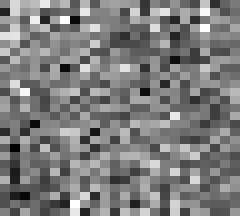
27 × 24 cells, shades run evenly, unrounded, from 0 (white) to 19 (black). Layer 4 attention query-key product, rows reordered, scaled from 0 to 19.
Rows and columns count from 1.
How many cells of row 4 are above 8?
15
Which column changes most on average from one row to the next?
10
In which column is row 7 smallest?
1
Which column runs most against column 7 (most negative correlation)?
18
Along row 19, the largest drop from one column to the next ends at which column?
3
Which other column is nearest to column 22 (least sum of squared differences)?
23
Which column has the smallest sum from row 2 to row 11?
2
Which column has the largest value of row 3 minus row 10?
8
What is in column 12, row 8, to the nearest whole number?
9
